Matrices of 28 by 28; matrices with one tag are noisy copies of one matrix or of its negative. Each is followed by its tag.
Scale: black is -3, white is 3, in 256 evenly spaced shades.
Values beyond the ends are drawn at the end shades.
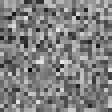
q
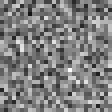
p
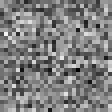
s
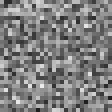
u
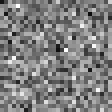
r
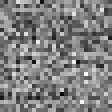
s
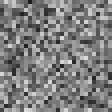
q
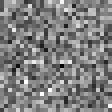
q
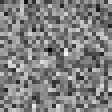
r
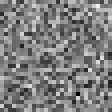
r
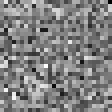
u
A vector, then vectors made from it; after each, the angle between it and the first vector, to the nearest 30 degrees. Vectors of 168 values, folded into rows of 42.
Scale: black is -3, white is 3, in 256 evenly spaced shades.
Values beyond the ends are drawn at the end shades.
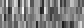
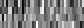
150 degrees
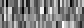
150 degrees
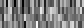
150 degrees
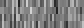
60 degrees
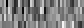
150 degrees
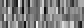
150 degrees
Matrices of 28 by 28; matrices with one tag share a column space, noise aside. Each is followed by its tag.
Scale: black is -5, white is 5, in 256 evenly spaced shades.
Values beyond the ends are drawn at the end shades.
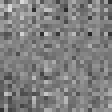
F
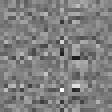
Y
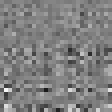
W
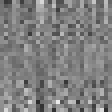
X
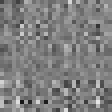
X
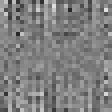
F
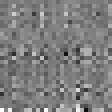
W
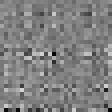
W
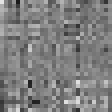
X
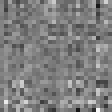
X
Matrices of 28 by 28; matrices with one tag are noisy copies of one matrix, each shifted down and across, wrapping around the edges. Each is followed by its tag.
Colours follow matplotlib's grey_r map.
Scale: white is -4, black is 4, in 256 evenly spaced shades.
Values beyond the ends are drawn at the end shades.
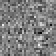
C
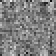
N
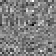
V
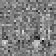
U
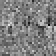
N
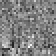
N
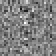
C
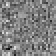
C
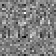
V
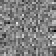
C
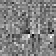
U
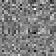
V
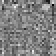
U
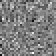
V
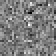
C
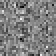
C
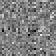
V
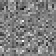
V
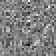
V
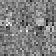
N
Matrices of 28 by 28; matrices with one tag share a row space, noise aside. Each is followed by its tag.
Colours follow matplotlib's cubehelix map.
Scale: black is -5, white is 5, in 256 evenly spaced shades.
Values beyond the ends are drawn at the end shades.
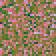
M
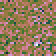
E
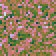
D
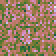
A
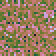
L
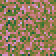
A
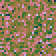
E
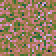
E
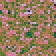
A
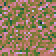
D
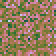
A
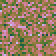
D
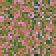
E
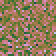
M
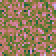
M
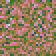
E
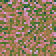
M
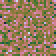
M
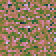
A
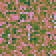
A
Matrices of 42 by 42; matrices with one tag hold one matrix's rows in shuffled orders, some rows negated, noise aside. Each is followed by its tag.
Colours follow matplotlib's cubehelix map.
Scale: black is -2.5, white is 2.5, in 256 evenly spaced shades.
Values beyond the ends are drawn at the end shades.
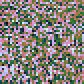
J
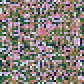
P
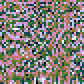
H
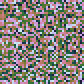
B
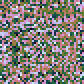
P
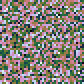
P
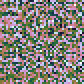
B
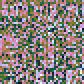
B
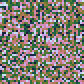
P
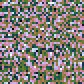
J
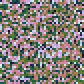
P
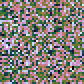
J
